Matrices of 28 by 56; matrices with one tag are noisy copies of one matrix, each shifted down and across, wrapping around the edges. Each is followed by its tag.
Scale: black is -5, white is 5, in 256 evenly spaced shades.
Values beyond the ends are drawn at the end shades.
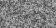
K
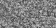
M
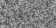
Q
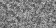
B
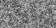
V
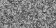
Q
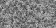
B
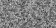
Q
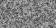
Q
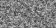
M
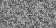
Q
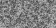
B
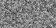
M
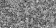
V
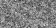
K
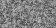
V
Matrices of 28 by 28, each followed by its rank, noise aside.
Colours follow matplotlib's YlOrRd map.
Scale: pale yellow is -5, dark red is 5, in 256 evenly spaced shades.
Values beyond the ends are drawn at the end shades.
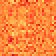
six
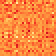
four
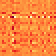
two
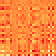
two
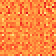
four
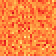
six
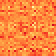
three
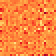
four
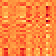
two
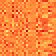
three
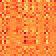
three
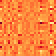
two
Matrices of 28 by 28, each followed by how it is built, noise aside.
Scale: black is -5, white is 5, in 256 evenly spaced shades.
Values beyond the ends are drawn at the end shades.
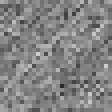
Hankel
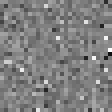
sparse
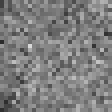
smooth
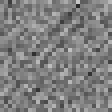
Hankel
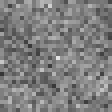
smooth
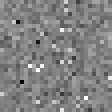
sparse
